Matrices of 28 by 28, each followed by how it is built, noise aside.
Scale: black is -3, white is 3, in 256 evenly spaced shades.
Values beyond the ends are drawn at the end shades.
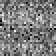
blocks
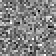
noise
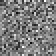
noise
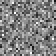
repeating rows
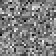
noise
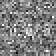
blocks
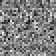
repeating columns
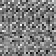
repeating columns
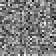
noise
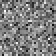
noise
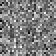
repeating rows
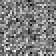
repeating rows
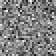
noise
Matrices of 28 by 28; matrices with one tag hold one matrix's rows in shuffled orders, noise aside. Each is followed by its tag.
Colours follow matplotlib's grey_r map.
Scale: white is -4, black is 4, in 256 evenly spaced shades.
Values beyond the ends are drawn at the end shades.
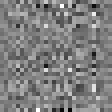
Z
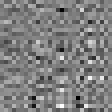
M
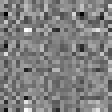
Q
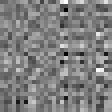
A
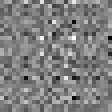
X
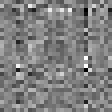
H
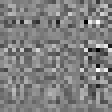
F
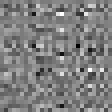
M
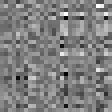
A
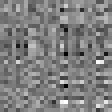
A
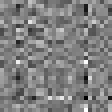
H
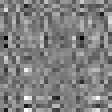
Q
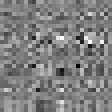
M
